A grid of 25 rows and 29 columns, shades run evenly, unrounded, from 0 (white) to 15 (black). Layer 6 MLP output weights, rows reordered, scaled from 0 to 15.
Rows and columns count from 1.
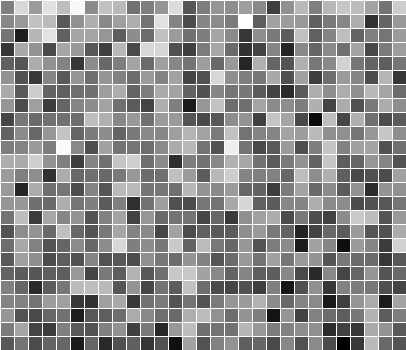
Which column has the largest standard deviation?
25
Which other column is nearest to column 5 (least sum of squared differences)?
17
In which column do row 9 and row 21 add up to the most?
19
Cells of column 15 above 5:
23
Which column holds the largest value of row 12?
13
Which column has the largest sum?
28
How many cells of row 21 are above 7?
23
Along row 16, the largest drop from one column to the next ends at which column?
4
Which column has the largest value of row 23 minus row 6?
20
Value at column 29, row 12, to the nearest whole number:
10
